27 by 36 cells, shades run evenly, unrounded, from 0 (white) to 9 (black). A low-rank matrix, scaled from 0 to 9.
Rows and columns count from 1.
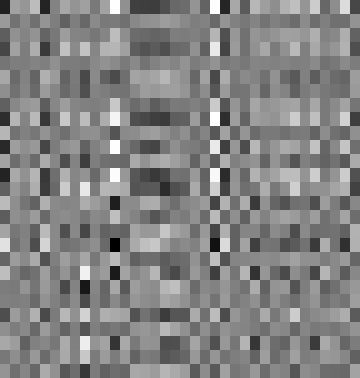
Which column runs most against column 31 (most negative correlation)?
10
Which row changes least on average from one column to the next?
5
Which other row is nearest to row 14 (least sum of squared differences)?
23
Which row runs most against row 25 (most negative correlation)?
21
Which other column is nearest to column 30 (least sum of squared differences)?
7
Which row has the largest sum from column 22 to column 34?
18
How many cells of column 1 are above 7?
4
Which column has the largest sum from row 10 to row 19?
17
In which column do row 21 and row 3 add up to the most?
9
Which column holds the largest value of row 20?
12
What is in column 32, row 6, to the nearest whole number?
6
